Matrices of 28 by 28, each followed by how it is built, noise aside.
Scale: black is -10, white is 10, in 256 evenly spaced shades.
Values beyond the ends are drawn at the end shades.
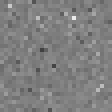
sparse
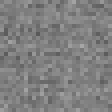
blocks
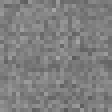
blocks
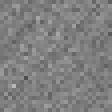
Hankel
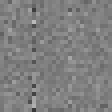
uneven columns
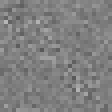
banded
